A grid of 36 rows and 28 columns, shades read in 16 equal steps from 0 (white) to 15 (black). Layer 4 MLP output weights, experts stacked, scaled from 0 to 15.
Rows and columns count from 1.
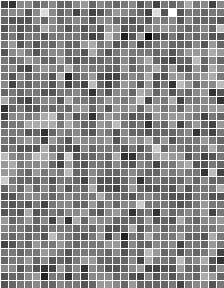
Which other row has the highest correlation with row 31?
36
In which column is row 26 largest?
6
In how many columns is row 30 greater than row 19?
9
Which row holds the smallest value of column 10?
28
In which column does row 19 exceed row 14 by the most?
10
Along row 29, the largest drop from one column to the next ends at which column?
17
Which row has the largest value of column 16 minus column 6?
20
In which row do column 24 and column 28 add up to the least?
11
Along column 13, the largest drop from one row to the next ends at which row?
25
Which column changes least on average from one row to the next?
3
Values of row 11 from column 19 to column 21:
6 10 8
